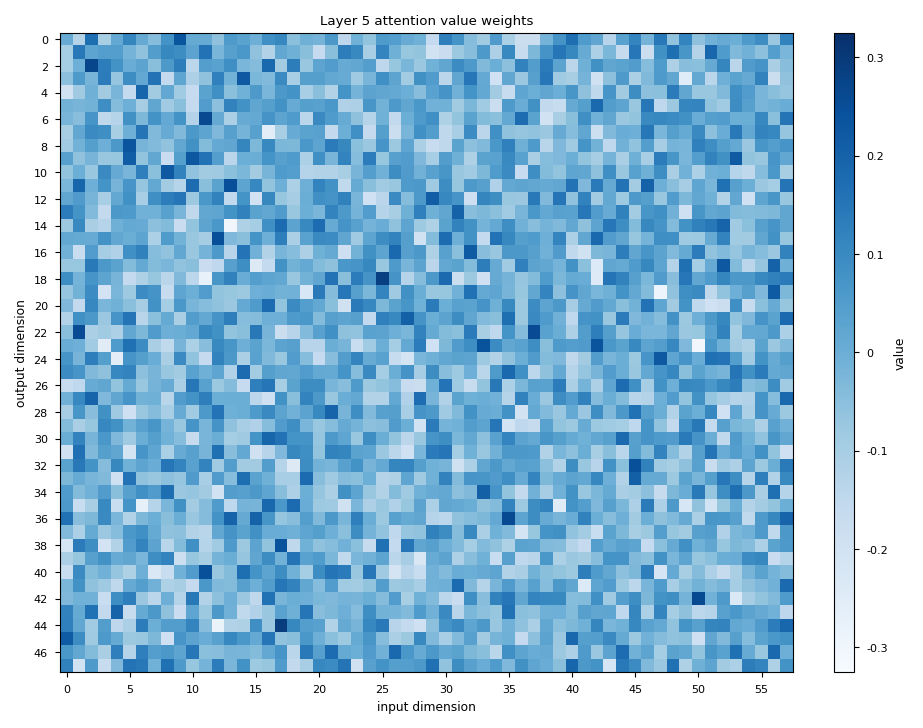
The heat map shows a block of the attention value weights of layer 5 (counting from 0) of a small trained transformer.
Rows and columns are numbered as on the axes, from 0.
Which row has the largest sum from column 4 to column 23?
8
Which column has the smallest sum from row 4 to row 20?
54
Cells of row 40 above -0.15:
51
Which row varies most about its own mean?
18
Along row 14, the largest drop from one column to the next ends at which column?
13
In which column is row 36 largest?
35
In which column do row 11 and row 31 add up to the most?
1
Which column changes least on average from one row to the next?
38
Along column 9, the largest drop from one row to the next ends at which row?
11
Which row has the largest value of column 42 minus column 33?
15
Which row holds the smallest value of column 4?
24
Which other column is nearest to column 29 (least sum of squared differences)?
7
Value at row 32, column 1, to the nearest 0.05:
0.15
